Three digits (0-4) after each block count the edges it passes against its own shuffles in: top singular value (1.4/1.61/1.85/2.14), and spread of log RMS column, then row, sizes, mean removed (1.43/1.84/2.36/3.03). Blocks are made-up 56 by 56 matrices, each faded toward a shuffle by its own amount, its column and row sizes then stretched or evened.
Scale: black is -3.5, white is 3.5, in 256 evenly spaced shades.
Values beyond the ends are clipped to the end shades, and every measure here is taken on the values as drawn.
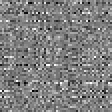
4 0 4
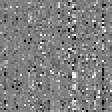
3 3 0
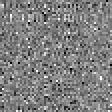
3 1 0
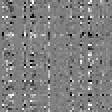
4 4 3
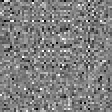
4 1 2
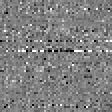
3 0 3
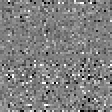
1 2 3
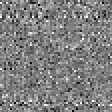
3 0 2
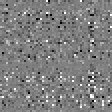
3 2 3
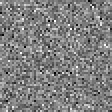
0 0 1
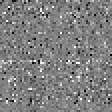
1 1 2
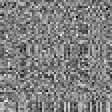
4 0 1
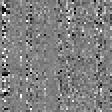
1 4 1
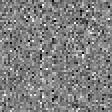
2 2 0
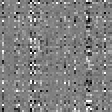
4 4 3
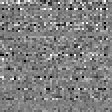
3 1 4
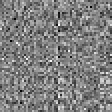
4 2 0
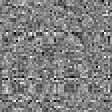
4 1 2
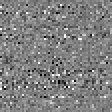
1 1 3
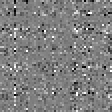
0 3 3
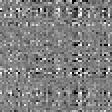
4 2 4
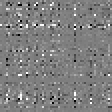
2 3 4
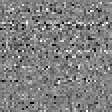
2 0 3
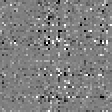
0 2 3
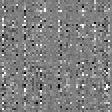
2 4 2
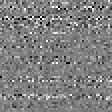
3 0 4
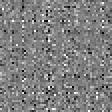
2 3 2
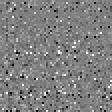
1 0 2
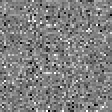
1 2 1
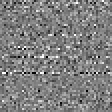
3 0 3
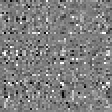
3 2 3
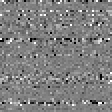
2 0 4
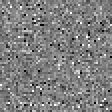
1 1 1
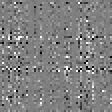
3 4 3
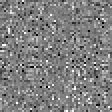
2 1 0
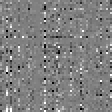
2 4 2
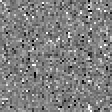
1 2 0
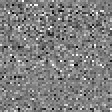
2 0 3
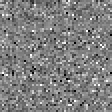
1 0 2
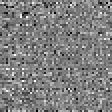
2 1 4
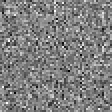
2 1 0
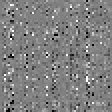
0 4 1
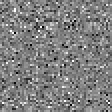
3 0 1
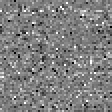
2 0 0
